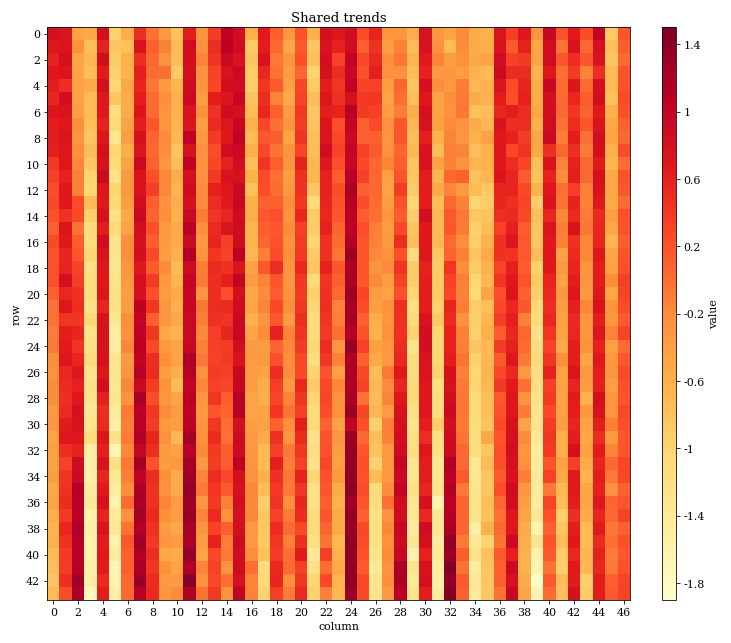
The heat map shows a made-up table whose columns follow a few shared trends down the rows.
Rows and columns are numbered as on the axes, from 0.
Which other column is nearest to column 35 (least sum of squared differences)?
10
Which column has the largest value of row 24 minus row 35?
26
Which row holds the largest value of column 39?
0
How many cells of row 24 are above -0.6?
39
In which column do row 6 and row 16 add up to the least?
5
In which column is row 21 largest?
24
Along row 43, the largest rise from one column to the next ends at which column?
32
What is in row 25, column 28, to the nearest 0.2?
0.6
